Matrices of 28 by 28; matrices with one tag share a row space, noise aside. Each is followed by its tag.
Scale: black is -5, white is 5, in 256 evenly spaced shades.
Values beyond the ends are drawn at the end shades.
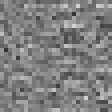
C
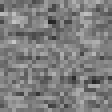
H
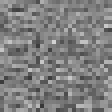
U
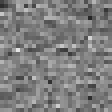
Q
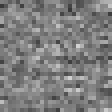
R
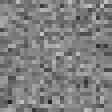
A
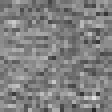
H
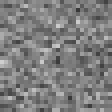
A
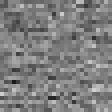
H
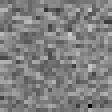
Q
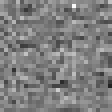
C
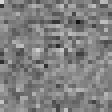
R
